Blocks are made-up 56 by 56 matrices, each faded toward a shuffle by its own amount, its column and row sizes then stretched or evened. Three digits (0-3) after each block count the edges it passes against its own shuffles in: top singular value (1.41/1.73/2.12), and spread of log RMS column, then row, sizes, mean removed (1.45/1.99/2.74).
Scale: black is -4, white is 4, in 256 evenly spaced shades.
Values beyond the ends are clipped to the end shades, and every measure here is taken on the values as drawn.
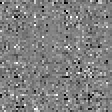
0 2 2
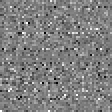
0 0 3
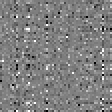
3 2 1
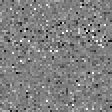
0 0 1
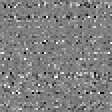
0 0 3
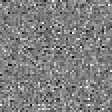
0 0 2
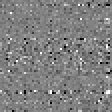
2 1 2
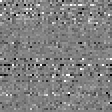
1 0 3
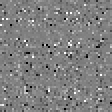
0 1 2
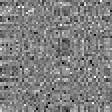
3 0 0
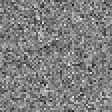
0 1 0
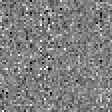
0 2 0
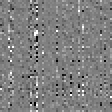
1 3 1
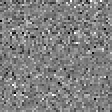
2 0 1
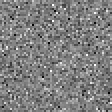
0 0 0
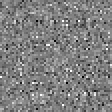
2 1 1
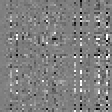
3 3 2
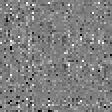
1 2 1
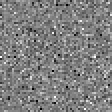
0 0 1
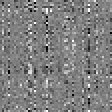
3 3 1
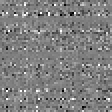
1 1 3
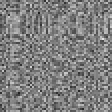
3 0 0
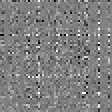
2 3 2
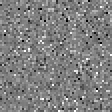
0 0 0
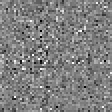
1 1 1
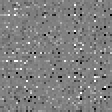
0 1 2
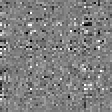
2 2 2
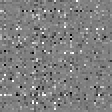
1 2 2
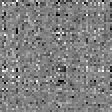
2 2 2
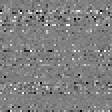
1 0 3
